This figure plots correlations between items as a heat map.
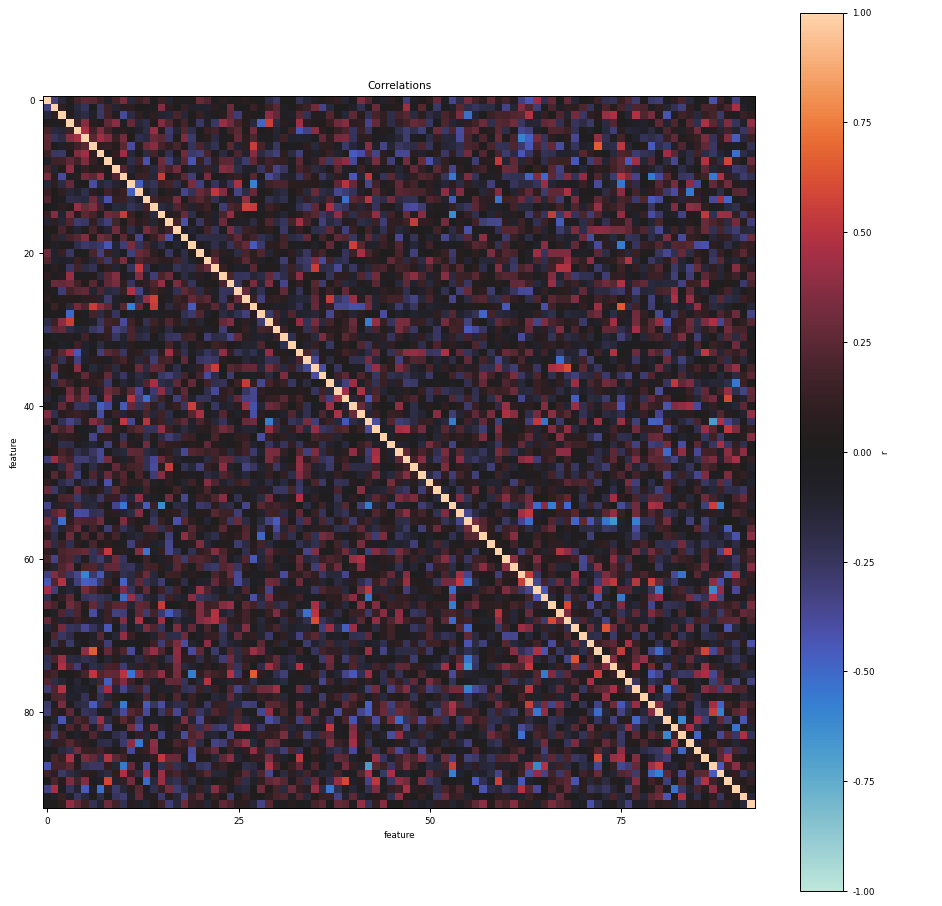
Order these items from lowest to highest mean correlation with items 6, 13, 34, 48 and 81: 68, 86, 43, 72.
43, 68, 86, 72
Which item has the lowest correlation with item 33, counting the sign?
4
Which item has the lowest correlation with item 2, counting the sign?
55
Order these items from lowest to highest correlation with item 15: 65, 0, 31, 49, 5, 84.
65, 31, 84, 0, 5, 49
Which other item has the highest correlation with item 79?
63
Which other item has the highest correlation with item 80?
87
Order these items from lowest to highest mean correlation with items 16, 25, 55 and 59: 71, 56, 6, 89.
71, 6, 56, 89
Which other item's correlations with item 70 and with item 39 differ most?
42
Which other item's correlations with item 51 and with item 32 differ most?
90
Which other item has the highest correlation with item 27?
75
